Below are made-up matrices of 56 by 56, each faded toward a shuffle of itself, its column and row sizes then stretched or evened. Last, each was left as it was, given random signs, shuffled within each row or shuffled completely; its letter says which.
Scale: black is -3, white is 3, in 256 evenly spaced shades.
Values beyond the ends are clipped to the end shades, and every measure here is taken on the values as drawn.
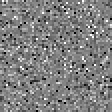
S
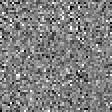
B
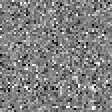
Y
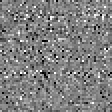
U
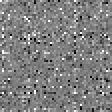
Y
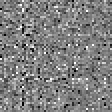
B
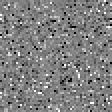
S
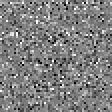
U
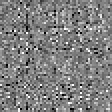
B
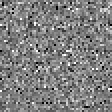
U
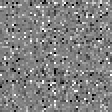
Y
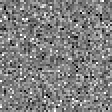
S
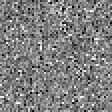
S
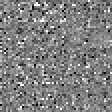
Y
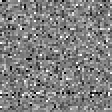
U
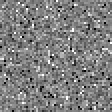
S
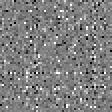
B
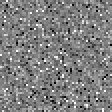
S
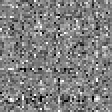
B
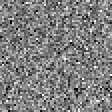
S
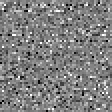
U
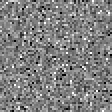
S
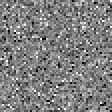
S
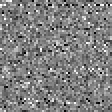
U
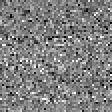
U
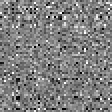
B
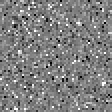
S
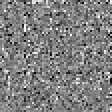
Y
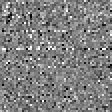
Y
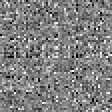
B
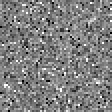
S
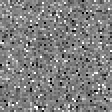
S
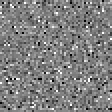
U
